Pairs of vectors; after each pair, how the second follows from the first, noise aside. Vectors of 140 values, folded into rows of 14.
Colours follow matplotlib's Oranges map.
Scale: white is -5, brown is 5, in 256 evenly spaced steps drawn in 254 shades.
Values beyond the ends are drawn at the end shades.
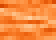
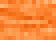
negated, shrunk.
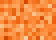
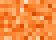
negated.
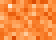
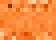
negated, partly zeroed.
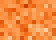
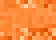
negated, partly zeroed.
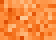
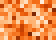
wrapped around, scaled up.
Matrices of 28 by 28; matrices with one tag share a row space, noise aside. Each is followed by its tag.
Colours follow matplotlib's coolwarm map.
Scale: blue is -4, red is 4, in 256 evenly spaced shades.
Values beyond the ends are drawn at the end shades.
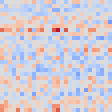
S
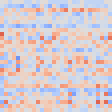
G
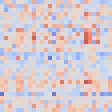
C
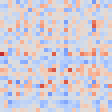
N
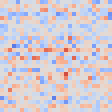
N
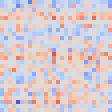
C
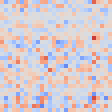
N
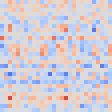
N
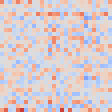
C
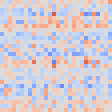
C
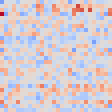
G
